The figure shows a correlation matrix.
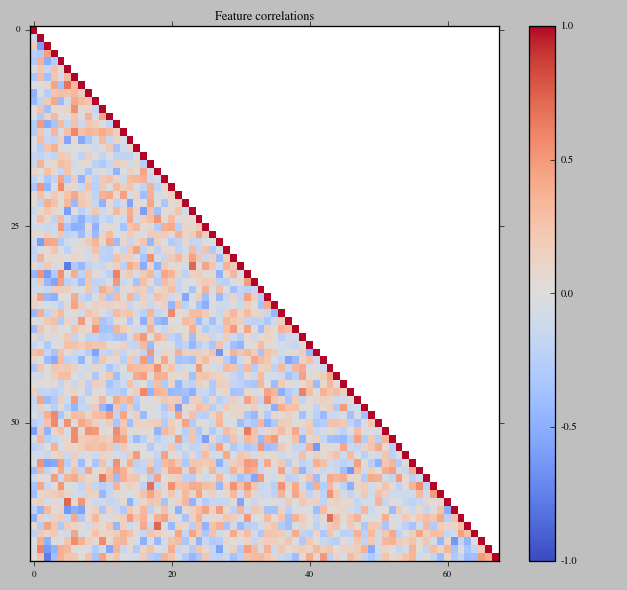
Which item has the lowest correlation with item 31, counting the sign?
2
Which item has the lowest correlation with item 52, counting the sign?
25
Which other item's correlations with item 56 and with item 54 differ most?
46
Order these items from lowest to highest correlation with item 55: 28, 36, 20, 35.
28, 35, 36, 20
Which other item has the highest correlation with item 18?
63
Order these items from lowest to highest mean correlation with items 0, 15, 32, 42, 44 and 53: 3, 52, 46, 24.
52, 3, 24, 46
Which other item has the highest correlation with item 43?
62
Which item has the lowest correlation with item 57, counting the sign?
32
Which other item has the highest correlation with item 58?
17
